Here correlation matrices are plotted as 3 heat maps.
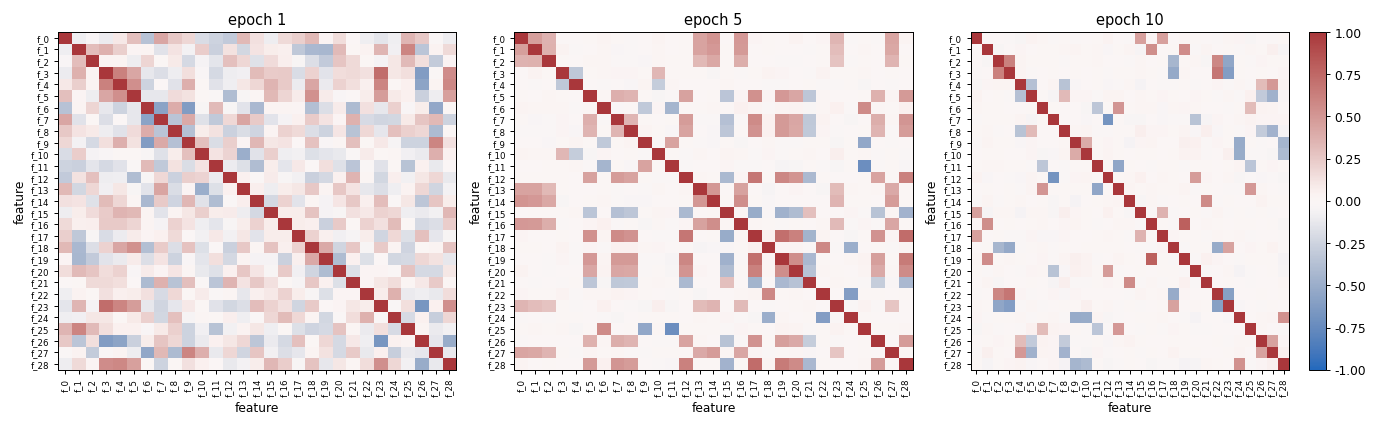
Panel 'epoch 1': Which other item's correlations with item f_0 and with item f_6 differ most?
f_7
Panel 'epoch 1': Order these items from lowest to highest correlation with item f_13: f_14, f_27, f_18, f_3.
f_27, f_3, f_14, f_18
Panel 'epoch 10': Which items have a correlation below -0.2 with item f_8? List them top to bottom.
f_4, f_26, f_27
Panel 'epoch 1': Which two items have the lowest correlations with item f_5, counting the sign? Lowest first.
f_12, f_26
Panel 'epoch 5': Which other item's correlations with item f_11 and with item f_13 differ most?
f_25
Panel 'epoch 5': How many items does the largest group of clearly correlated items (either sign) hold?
11
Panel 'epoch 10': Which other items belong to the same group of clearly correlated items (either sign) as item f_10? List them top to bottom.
f_9, f_24, f_28
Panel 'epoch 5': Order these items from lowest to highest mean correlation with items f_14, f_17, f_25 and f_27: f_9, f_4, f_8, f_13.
f_9, f_4, f_8, f_13
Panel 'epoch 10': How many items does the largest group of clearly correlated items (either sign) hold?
5
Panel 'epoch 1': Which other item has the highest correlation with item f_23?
f_3
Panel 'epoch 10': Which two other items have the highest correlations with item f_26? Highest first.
f_27, f_4
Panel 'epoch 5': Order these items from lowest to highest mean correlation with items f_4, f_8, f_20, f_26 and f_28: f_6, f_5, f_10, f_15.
f_15, f_10, f_6, f_5
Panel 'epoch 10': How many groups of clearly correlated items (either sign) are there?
8
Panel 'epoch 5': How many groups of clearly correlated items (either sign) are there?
5
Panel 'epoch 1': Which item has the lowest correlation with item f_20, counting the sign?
f_19
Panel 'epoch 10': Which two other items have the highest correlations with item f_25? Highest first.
f_13, f_6
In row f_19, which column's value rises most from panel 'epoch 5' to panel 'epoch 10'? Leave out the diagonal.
f_16
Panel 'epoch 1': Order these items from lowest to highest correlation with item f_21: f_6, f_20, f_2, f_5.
f_6, f_20, f_5, f_2
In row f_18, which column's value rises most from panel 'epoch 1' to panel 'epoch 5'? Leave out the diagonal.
f_22
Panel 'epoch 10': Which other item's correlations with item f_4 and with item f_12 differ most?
f_7
